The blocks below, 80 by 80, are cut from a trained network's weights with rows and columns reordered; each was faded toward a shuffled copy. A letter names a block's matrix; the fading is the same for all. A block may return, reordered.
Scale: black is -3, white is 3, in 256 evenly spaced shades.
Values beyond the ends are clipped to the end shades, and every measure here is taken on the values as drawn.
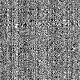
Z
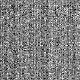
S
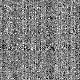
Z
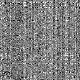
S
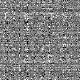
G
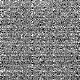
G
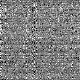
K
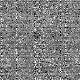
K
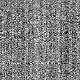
S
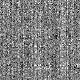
Z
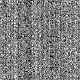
Z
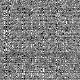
K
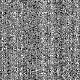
Z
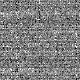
G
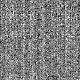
Z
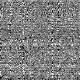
K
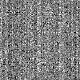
Z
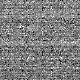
G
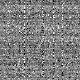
K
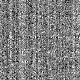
Z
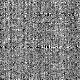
S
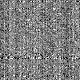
S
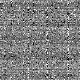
K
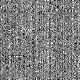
S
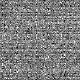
G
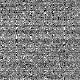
G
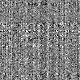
S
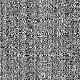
S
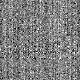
S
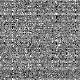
G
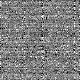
G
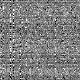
K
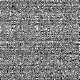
G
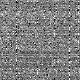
K
